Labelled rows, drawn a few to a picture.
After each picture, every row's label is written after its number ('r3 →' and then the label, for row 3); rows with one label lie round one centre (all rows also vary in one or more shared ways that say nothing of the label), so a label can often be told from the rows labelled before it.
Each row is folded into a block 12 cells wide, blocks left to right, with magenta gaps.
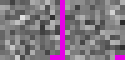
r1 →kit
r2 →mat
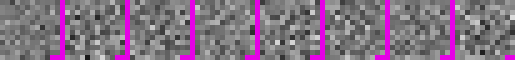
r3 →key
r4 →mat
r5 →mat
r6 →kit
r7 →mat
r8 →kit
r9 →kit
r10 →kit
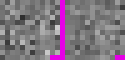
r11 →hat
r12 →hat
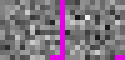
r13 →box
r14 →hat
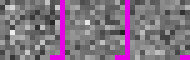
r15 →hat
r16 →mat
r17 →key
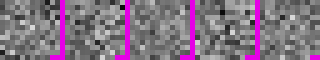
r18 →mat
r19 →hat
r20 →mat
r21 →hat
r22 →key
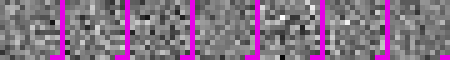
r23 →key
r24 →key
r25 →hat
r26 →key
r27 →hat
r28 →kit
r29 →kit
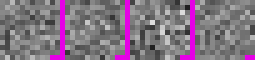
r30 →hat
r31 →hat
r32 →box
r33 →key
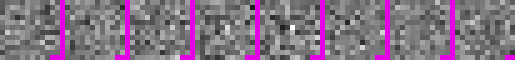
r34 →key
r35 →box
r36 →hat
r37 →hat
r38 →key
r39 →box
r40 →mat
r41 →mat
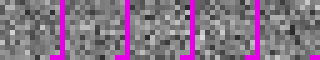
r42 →hat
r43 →hat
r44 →kit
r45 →mat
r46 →key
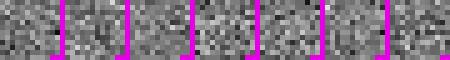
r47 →key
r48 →mat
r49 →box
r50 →kit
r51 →hat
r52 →kit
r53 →key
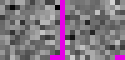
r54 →mat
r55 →key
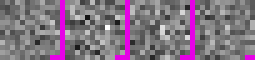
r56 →box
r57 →mat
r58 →hat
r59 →kit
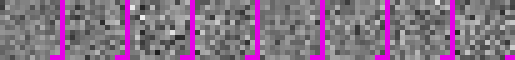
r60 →box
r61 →kit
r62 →kit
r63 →hat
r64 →mat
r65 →box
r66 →hat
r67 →kit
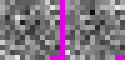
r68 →mat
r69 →hat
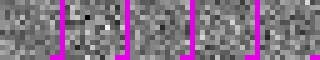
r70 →box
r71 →mat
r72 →key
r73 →box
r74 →kit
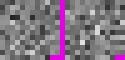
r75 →key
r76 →box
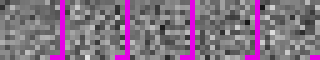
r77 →box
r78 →key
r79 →mat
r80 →hat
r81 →box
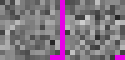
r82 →mat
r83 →hat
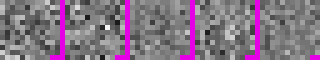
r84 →mat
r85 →mat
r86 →hat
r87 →box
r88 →box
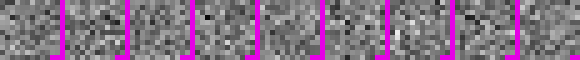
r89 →key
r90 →key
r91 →kit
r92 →mat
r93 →kit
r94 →box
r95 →mat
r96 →box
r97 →mat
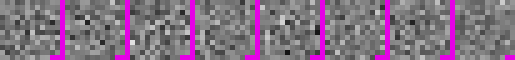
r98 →key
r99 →box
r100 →hat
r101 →mat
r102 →mat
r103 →kit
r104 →mat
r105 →kit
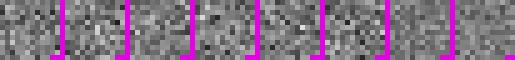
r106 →key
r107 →hat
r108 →box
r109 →box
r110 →kit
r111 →box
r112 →mat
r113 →kit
